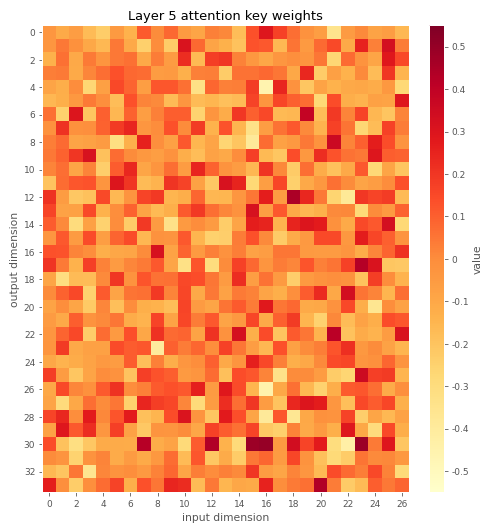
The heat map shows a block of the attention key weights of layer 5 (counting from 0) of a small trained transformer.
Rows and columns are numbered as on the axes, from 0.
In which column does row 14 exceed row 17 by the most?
25
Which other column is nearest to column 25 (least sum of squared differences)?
18
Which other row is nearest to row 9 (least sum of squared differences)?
15
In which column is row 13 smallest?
23
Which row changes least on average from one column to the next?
16
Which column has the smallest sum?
2
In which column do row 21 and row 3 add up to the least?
20
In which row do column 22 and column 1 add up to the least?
30
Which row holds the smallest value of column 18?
28
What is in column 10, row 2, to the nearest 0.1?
0.2
